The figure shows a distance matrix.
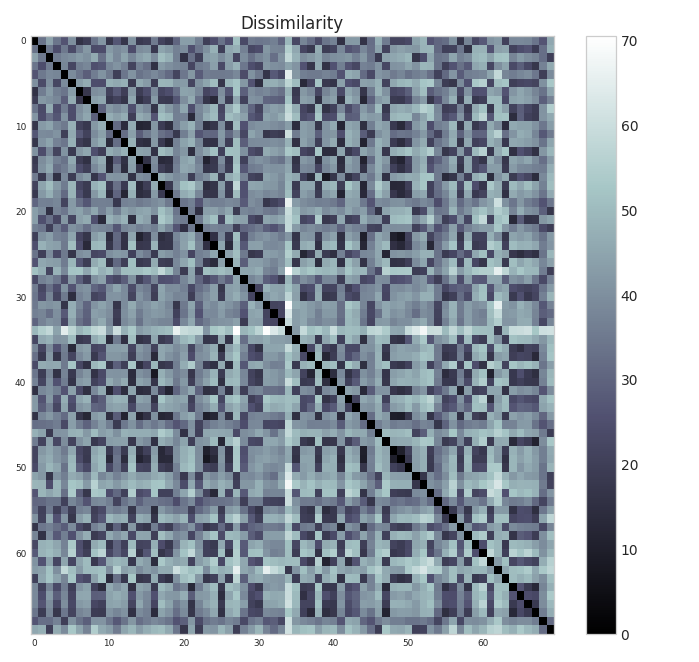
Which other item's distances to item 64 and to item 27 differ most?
47
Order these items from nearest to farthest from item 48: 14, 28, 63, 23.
23, 14, 63, 28
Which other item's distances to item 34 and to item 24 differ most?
53
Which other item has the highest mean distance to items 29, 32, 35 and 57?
34
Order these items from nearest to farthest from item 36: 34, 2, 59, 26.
2, 26, 59, 34
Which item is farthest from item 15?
27
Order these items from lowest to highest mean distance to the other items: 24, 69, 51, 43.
24, 43, 51, 69
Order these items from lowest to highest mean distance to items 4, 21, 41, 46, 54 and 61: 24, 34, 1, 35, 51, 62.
1, 51, 24, 35, 62, 34
